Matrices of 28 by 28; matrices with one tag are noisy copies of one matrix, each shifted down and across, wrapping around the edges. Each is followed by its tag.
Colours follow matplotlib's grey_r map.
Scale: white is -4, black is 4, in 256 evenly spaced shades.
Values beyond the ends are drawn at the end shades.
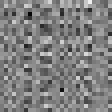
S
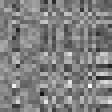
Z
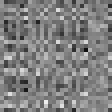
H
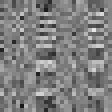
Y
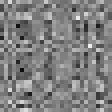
Z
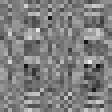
Y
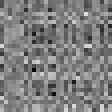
H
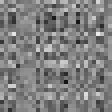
H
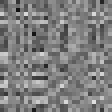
Z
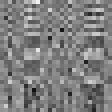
Y
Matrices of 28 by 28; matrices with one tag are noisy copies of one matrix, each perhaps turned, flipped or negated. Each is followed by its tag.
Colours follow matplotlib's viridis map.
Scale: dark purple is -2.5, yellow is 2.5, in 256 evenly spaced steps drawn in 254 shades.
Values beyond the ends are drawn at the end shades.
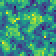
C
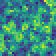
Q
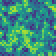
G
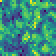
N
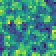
Q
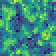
C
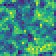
N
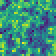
G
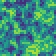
N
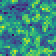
N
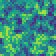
N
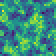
C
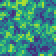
N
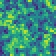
G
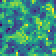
C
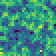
G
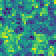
N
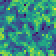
Q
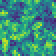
N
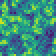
N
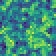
G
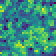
G
